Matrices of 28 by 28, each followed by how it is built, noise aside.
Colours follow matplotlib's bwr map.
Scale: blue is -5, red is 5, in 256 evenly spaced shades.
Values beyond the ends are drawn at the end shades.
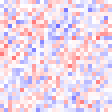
Hankel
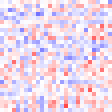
blocks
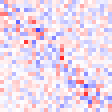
banded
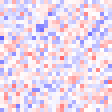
Hankel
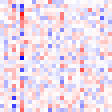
uneven columns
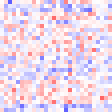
blocks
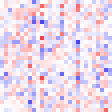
uneven columns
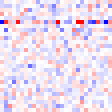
uneven rows
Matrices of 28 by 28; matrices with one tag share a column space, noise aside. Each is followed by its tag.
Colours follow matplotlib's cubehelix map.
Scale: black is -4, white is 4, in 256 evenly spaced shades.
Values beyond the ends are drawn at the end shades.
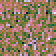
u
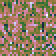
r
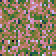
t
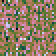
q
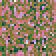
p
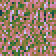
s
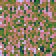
p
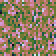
u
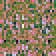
t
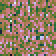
r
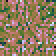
p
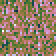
r
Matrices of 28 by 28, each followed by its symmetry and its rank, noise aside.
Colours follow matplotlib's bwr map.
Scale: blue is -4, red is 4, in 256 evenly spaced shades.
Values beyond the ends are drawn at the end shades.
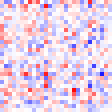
no symmetry, rank five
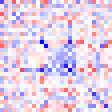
symmetric, rank four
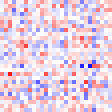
no symmetry, rank five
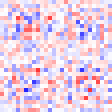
symmetric, rank three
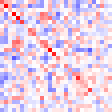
symmetric, rank five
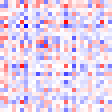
symmetric, rank three
